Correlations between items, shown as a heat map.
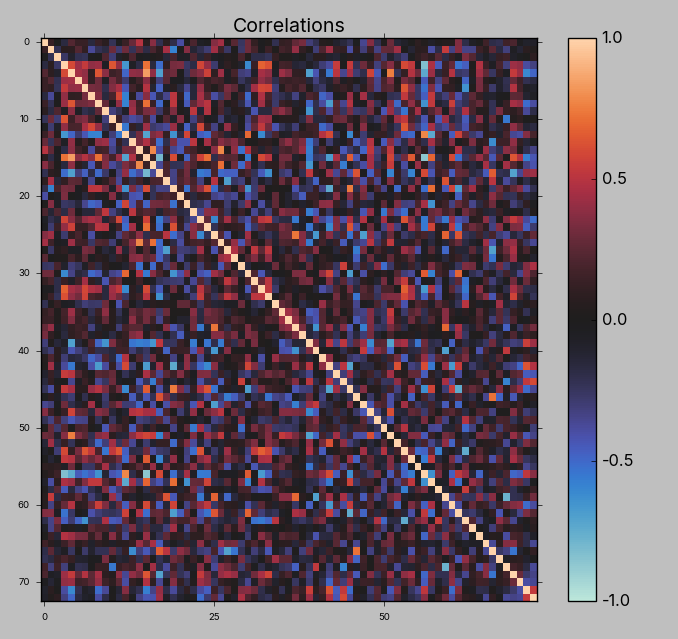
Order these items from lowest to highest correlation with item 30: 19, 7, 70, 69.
19, 7, 70, 69
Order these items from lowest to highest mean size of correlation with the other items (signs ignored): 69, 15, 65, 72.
65, 72, 69, 15
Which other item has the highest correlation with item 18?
59
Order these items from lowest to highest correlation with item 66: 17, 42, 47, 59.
47, 42, 59, 17
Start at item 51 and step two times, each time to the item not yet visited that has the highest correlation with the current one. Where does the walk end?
15
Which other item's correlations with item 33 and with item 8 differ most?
52
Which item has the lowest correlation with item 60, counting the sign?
42
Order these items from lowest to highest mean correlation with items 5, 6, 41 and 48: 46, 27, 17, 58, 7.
17, 46, 58, 7, 27
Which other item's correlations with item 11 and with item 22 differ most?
53
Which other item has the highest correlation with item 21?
12
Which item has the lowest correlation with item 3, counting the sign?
56
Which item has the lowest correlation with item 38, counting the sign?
20
